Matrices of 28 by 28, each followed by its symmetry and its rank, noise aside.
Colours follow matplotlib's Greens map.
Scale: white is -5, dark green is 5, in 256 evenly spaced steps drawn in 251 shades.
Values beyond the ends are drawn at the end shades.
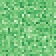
no symmetry, rank five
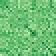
symmetric, rank four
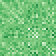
symmetric, rank four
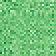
no symmetry, rank four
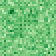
symmetric, rank five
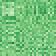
no symmetry, rank four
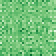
antisymmetric, rank four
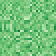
no symmetry, rank four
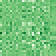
no symmetry, rank three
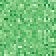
no symmetry, rank four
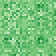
symmetric, rank three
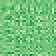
antisymmetric, rank four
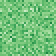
no symmetry, rank five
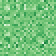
symmetric, rank three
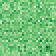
symmetric, rank five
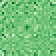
symmetric, rank three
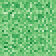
no symmetry, rank five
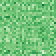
no symmetry, rank three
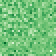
no symmetry, rank four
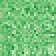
no symmetry, rank four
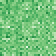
no symmetry, rank five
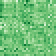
antisymmetric, rank four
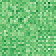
no symmetry, rank five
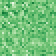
antisymmetric, rank four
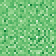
symmetric, rank four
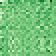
no symmetry, rank five
